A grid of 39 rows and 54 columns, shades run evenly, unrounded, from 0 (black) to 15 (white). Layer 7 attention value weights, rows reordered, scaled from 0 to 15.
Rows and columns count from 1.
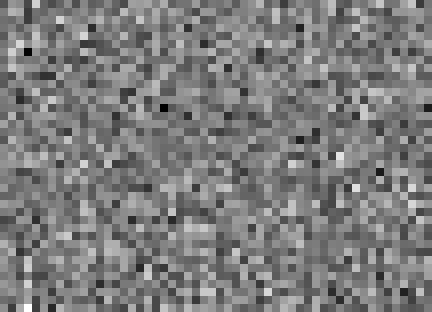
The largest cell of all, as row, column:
39, 4
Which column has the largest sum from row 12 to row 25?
34
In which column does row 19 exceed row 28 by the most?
17
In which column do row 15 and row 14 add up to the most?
46
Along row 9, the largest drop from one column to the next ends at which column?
29
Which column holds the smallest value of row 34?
18
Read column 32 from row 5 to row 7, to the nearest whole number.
9 10 7
